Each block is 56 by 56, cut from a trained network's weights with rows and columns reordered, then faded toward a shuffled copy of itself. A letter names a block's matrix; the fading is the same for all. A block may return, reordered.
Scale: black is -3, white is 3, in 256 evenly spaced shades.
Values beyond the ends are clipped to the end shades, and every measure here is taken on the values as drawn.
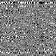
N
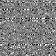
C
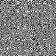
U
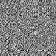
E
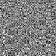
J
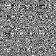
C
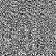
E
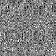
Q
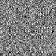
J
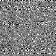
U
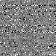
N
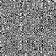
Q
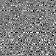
N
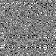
N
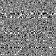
C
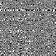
N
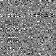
U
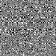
U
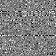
C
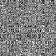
J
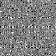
C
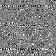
N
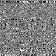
N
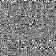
U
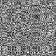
E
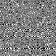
C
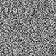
J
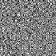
J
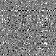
N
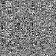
Q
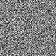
J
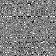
N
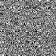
J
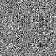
Q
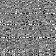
C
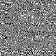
U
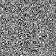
Q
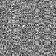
E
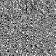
Q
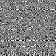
C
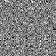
J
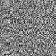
J
